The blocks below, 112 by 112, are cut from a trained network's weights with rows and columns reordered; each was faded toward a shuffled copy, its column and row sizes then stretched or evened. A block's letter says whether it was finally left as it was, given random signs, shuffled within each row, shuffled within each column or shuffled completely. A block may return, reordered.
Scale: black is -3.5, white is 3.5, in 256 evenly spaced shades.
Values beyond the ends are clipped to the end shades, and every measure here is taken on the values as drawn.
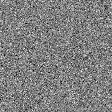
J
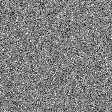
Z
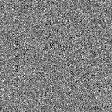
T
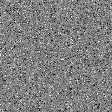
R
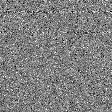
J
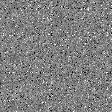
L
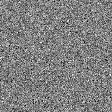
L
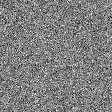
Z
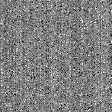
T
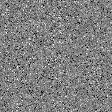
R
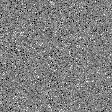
R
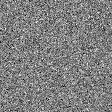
Z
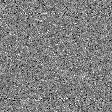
J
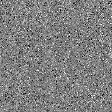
L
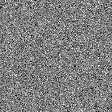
L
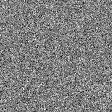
Z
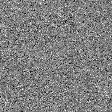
J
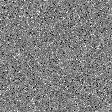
Z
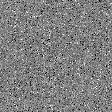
R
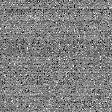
T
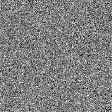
R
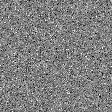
Z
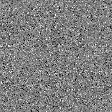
L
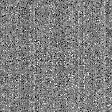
T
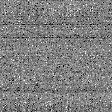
T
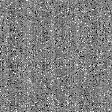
T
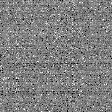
T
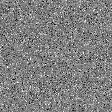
J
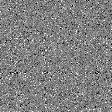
L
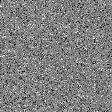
R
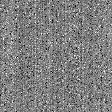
R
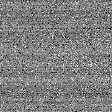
T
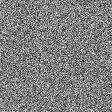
Z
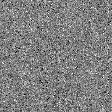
R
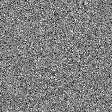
R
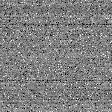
J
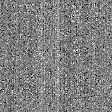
T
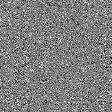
L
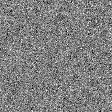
R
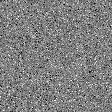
Z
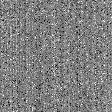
R
